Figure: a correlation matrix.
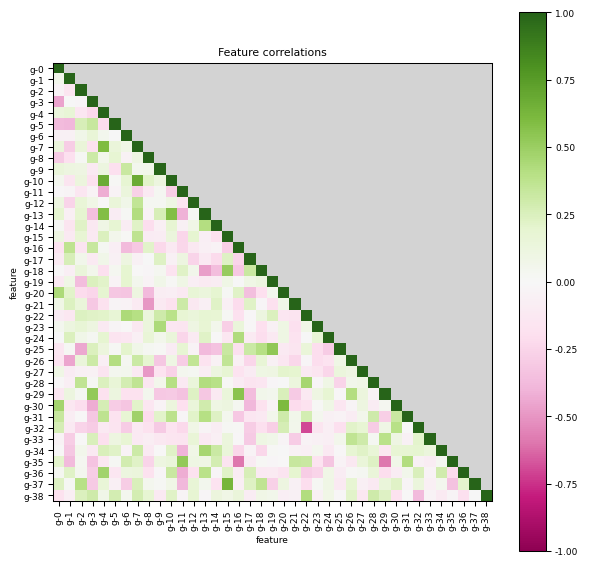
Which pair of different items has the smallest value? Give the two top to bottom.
g-22, g-32
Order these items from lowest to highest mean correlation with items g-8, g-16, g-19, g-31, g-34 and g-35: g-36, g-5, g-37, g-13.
g-37, g-36, g-5, g-13
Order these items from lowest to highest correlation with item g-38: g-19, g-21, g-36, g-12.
g-36, g-21, g-19, g-12
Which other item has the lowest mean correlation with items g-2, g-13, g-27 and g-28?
g-25
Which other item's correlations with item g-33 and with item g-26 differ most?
g-7
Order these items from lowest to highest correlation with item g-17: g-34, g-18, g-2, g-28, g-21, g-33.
g-33, g-28, g-34, g-2, g-21, g-18
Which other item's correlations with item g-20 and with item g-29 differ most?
g-3
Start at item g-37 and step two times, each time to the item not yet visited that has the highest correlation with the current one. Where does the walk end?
g-18
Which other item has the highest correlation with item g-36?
g-4
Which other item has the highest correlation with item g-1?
g-16
